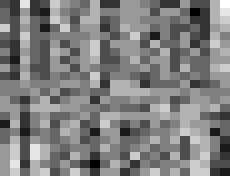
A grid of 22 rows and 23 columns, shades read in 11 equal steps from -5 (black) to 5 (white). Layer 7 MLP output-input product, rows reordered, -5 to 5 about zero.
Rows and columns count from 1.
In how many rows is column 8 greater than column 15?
12
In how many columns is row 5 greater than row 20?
9
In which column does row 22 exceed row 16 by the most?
1
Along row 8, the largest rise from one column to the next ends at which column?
3
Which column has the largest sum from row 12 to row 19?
20
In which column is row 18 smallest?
23
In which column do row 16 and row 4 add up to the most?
7
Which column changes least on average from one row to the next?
21
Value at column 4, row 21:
2
